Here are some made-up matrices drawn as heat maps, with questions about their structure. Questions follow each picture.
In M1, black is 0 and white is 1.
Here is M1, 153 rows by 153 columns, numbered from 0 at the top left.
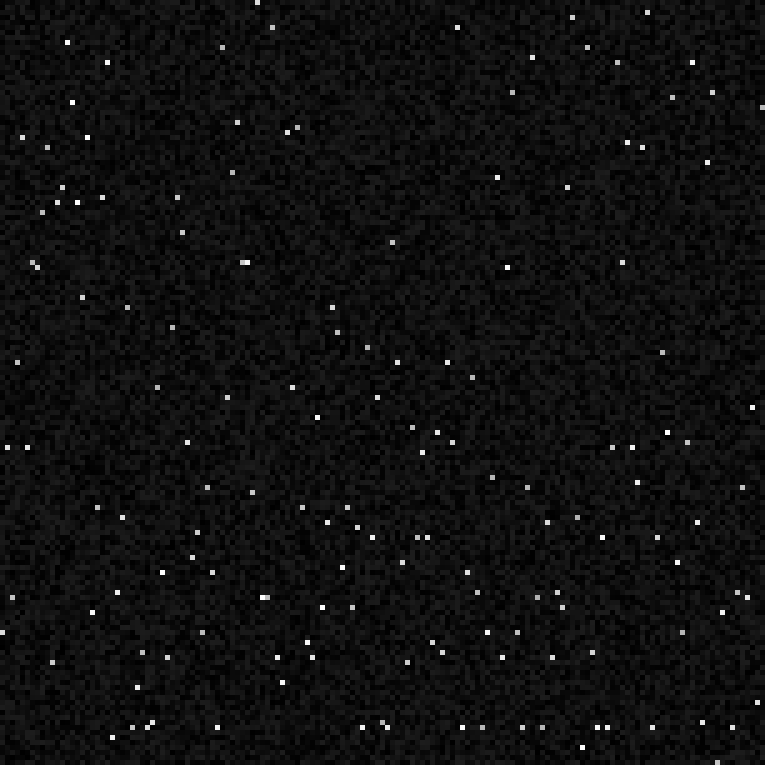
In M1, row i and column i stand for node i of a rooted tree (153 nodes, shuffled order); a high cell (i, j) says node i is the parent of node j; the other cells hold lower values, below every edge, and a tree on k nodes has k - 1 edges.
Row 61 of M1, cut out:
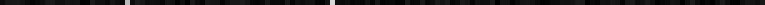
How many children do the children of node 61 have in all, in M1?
2
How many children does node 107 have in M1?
5
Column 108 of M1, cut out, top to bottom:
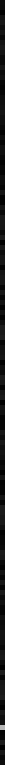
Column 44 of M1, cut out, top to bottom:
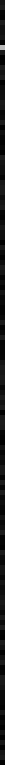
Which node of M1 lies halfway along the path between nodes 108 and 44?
29
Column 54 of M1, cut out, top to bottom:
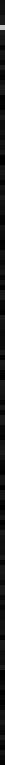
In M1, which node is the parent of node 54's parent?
89
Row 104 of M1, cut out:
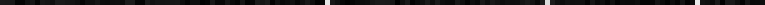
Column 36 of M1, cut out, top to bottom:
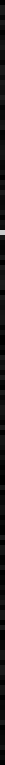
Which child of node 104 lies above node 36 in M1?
65
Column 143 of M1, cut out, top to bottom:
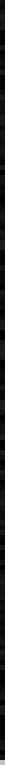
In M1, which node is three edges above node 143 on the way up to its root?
12
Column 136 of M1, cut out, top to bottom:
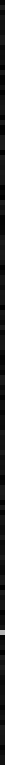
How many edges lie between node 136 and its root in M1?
4
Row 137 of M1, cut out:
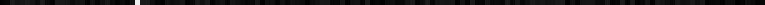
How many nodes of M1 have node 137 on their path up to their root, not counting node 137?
3
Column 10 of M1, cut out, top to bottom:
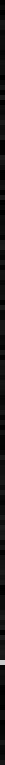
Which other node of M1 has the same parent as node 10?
81
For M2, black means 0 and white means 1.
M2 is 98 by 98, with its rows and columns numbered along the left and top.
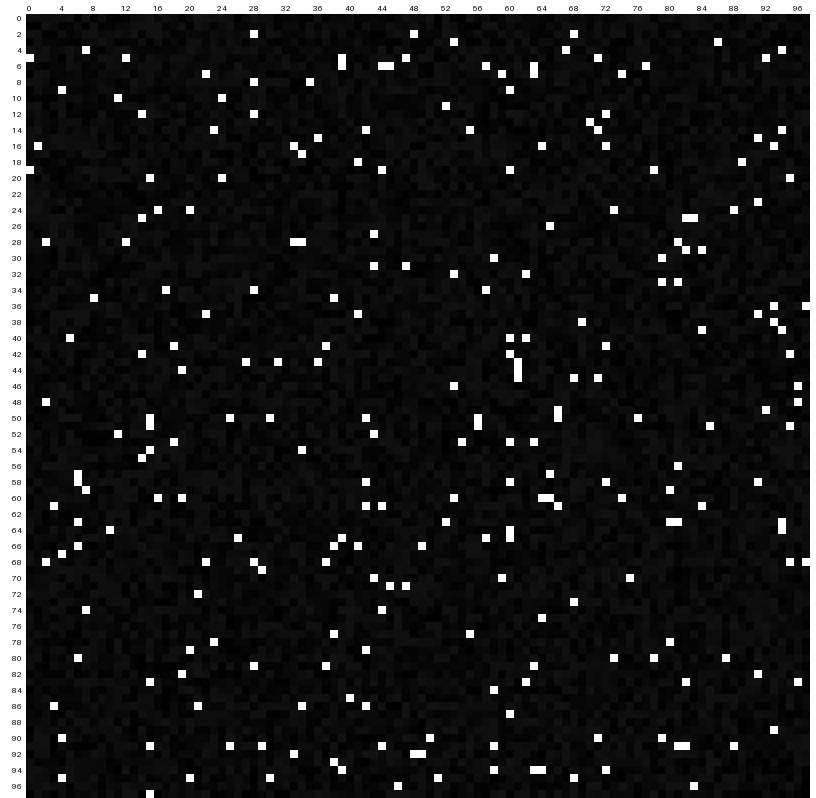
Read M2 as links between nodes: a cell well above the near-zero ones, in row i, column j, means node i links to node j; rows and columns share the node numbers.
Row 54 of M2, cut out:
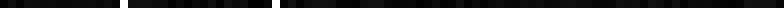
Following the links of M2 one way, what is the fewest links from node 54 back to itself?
6
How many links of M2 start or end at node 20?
6
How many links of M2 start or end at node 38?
6
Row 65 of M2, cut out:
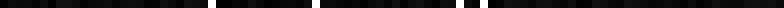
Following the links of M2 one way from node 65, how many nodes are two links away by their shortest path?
8
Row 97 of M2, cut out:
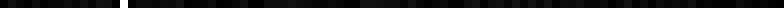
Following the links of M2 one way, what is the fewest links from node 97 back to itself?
3
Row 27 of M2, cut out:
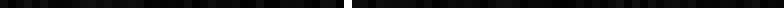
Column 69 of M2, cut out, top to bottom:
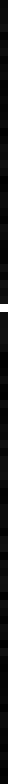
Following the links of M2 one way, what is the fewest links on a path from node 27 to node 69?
5
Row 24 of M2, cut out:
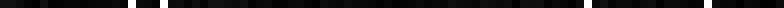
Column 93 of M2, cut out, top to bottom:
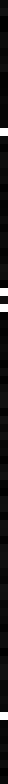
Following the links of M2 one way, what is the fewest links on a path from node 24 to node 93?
2
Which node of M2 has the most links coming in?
node 60
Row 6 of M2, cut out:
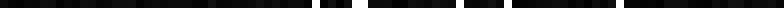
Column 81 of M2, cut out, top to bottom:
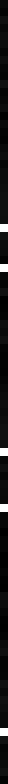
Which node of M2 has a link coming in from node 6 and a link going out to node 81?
node 63
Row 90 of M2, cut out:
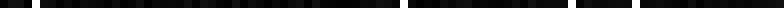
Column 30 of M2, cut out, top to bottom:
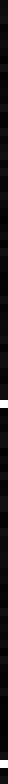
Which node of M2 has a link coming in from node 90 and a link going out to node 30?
node 50
